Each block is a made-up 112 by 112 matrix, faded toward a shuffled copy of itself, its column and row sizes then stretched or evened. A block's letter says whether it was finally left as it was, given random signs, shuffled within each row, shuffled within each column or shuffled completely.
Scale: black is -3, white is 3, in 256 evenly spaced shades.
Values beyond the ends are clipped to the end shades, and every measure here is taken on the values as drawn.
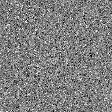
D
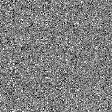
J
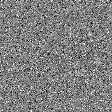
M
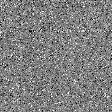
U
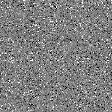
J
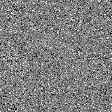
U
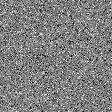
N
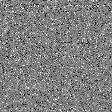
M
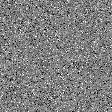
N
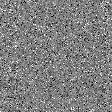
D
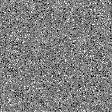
U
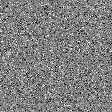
M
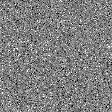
D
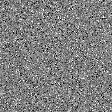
D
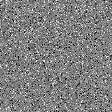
D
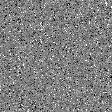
D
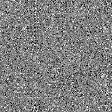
J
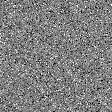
N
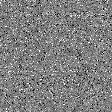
M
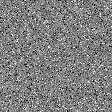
N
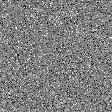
N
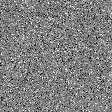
N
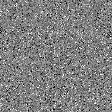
U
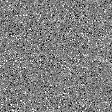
U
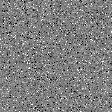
U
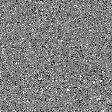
U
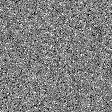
N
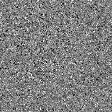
U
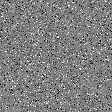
N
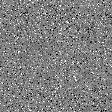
M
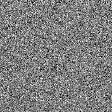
U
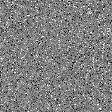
D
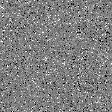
U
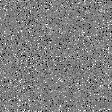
J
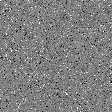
N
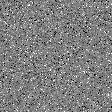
N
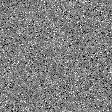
N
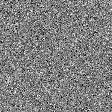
N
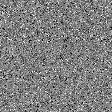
M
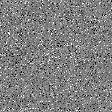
J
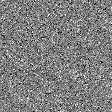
D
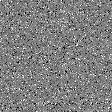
M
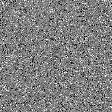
J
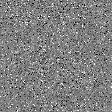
U
